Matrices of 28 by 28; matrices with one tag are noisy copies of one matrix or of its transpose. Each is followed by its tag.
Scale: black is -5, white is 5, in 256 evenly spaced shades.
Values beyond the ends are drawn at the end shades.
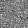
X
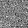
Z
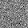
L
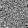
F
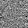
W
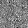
X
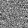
W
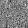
F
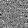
W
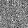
X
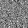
W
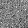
Z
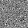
L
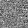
W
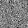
X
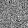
X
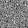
F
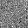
Z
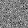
L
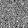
W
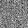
X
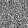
X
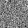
F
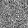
X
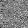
X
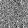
W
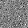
L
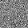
L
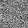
X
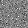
L
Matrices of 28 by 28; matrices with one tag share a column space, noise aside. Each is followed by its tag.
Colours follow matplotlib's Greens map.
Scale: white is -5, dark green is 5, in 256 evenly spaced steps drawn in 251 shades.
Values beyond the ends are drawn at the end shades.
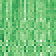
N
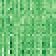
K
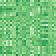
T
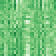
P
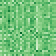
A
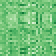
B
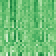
N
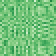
T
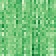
P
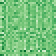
A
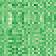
B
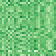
A
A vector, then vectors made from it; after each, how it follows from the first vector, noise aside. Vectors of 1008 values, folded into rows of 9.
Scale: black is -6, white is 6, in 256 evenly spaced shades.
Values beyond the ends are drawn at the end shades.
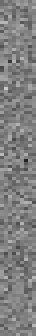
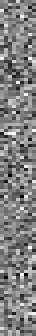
reversed, scaled up.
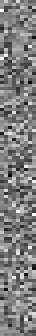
reversed, scaled up.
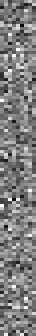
wrapped around, negated, scaled up.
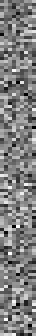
wrapped around, scaled up.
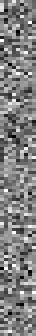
wrapped around, scaled up.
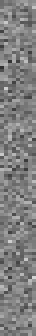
copied.
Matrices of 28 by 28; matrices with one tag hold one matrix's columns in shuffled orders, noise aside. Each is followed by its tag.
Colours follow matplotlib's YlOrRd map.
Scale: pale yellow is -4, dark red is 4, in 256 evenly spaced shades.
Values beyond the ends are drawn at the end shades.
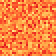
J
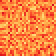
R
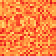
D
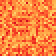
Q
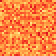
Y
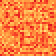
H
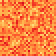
D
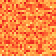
Y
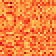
D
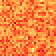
Q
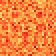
H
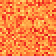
D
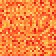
D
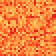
D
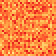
J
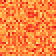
H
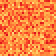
Y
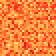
J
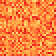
D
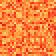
H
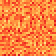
D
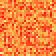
H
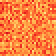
J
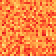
Q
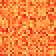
D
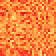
R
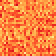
Q
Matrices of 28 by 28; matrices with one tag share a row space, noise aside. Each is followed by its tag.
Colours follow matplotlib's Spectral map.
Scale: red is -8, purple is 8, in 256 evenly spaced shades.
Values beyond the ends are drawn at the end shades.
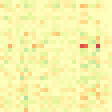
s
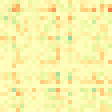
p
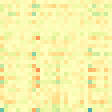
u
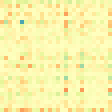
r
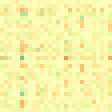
r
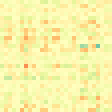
s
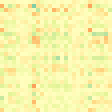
u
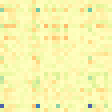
u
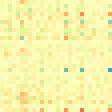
r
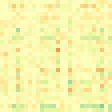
p
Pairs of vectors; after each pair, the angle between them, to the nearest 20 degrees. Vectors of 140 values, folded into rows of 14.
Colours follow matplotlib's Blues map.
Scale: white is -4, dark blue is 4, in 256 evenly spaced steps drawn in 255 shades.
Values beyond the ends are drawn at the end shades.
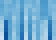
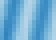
80 degrees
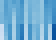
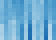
40 degrees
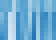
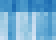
120 degrees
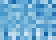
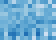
160 degrees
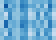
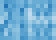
40 degrees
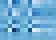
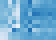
60 degrees
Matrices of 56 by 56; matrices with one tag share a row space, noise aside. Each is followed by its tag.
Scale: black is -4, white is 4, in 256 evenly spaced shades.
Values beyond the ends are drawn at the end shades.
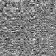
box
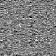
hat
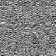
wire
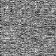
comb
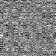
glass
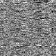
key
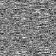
key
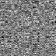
wire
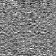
hat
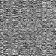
glass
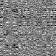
glass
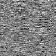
key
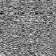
hat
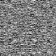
hat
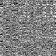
glass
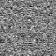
hat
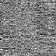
comb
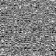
wire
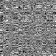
glass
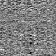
hat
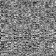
wire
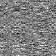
key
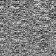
key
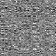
wire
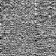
comb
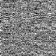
comb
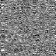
wire
